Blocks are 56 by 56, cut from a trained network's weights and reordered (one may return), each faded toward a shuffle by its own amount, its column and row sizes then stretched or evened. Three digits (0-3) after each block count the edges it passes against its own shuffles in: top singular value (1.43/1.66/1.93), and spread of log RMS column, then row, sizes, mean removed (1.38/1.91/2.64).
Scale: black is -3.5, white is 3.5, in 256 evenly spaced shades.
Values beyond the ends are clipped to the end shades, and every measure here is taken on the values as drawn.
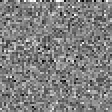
0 0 2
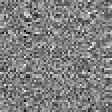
3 1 1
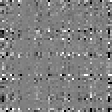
2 3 3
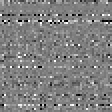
2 1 3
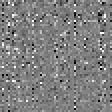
0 3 2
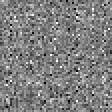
1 2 0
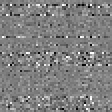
0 1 3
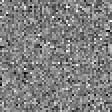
0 1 1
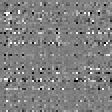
0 2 3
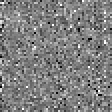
0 2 0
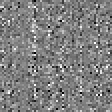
1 3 1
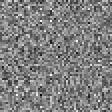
3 1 0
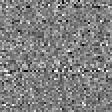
1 0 2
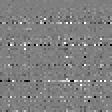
2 1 3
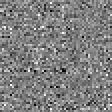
1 1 2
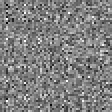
2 1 1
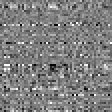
3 0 3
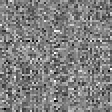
3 1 1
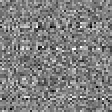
3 0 2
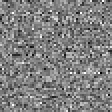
2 0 2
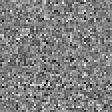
0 1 2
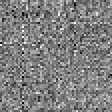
2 1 0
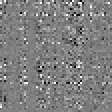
0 3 2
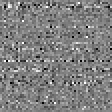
1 0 3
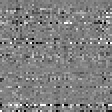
1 1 3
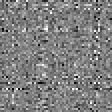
2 2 2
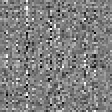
2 3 0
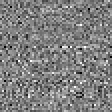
2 0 2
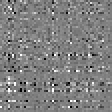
3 2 3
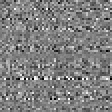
3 0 3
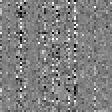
1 3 0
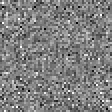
0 1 1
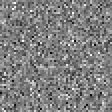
0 1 1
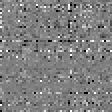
1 2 3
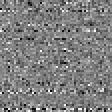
1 0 3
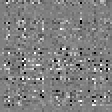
0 2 3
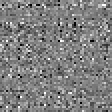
0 2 3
